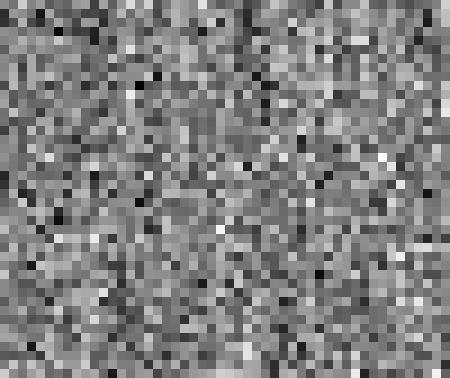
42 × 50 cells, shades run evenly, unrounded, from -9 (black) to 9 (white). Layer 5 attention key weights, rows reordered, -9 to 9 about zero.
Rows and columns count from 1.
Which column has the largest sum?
35
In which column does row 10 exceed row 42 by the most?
47
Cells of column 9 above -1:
31
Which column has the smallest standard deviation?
20
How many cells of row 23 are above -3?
46
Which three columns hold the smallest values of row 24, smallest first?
7, 43, 34
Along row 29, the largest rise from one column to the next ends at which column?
44
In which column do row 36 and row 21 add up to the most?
45
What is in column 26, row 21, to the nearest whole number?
0
